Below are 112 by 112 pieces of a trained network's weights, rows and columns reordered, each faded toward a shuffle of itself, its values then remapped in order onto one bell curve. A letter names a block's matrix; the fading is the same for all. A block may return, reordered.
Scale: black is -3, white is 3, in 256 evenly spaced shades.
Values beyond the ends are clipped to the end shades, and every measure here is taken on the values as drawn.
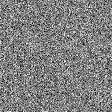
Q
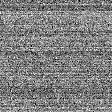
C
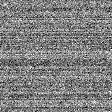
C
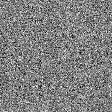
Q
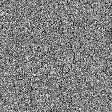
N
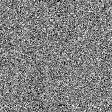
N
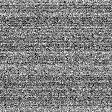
C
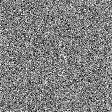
Q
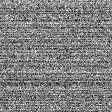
C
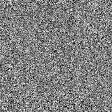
Q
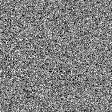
N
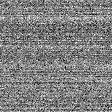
C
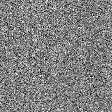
Q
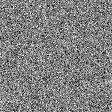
Q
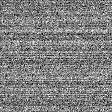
C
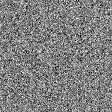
N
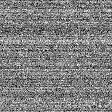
C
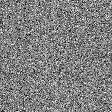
Q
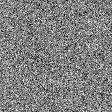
Q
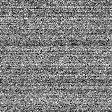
C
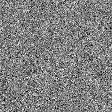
Q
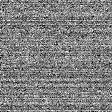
C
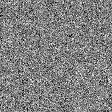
Q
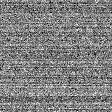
C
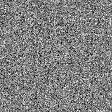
N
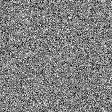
Q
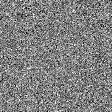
Q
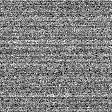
C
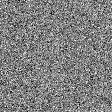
Q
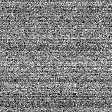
C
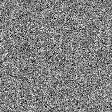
N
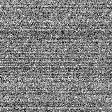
C
